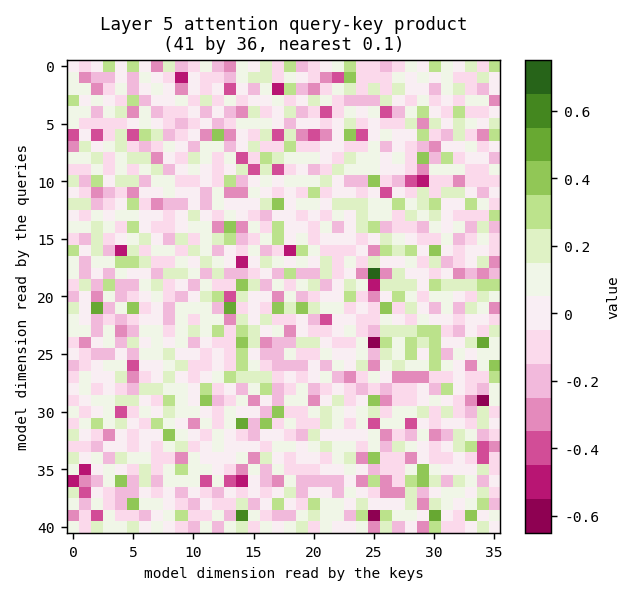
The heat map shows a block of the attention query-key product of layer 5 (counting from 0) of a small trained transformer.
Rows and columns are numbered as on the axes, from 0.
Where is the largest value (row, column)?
18, 25
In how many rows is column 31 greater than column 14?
17
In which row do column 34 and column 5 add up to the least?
6
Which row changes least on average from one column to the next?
13
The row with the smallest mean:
36
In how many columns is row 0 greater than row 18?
20
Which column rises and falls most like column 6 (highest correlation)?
23
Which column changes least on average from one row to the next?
22
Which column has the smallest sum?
1
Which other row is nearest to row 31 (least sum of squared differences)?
40
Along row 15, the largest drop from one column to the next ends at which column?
14
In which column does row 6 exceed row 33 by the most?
35
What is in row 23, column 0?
0.1
